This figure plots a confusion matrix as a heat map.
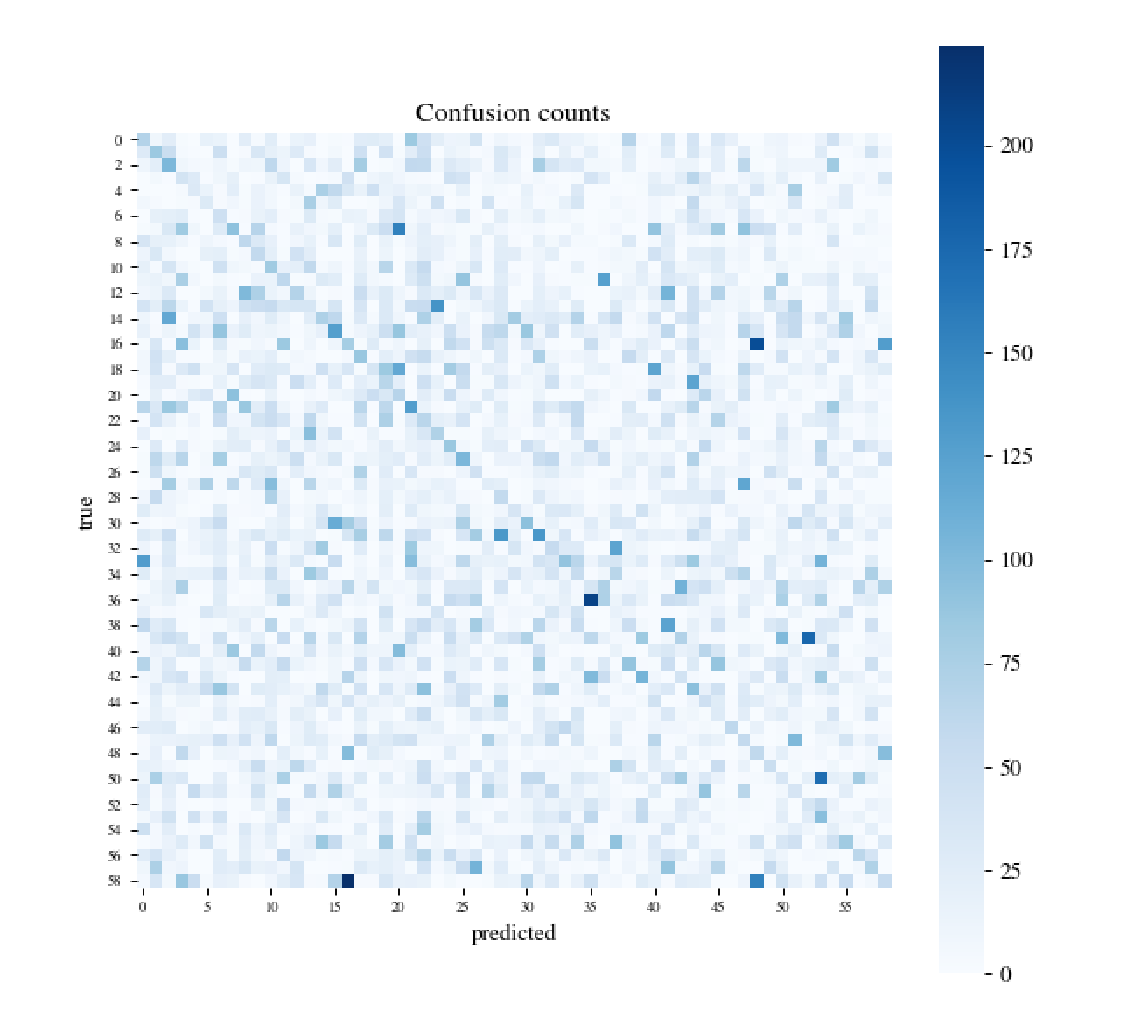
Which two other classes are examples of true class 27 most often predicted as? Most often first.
47, 10
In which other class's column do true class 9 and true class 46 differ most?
33
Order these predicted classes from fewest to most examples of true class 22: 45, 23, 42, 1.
42, 23, 1, 45
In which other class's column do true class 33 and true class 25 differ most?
0
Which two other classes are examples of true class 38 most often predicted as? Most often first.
41, 26
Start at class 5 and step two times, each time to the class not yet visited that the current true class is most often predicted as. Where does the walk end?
23
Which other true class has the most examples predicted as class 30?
15
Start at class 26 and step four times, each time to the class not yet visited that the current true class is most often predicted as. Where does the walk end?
10
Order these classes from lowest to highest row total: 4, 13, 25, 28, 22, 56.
28, 4, 56, 22, 25, 13
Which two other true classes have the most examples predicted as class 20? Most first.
7, 18
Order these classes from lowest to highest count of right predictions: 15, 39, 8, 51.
51, 8, 39, 15
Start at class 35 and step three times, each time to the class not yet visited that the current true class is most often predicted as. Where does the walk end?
52
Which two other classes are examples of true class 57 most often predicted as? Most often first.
26, 41
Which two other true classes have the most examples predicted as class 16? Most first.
58, 48
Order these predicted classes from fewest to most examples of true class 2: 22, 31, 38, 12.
12, 38, 22, 31
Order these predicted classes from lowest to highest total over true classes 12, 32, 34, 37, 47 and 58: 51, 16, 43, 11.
11, 43, 51, 16
